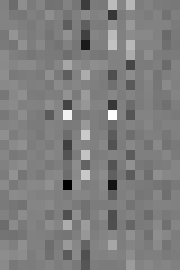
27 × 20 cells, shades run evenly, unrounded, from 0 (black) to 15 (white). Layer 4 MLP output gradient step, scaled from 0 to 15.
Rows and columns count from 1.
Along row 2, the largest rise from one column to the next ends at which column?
14
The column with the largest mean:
3
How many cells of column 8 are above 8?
6
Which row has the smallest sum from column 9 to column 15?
19
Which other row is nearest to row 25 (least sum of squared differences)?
4
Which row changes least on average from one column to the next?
21
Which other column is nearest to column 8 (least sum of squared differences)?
13
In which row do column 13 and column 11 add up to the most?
12
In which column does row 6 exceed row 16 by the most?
15
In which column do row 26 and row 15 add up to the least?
8
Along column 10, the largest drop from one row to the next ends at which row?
17
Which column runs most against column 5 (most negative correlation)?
10
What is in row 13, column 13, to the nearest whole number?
6
